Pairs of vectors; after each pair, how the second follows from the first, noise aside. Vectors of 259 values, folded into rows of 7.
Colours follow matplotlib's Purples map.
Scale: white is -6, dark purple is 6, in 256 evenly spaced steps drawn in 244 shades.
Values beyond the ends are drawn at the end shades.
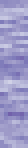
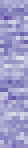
negated.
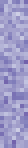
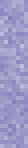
reversed, negated, shrunk.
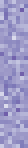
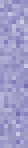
wrapped around, shrunk.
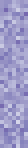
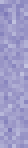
wrapped around, shrunk.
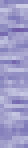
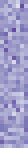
sign-scrambled.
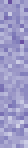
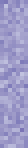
wrapped around, shrunk.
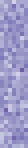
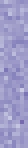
wrapped around, shrunk.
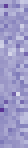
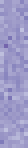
wrapped around, shrunk.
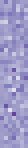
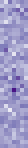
sign-scrambled.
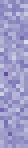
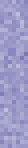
reversed, negated, shrunk.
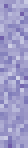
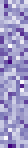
scaled up.
